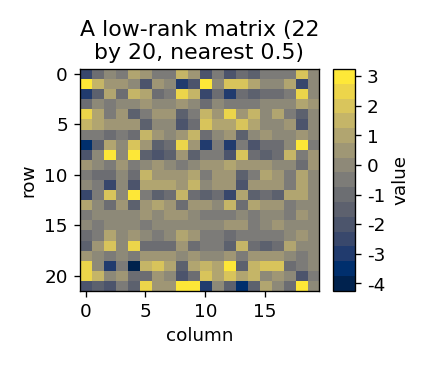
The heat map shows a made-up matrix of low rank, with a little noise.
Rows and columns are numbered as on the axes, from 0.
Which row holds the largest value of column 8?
21
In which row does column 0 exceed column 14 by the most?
1
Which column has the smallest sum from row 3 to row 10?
0
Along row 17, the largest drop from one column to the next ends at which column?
5
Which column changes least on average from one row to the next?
19
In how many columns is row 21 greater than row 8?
10
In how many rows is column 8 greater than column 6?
10
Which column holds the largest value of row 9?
12
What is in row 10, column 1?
-1
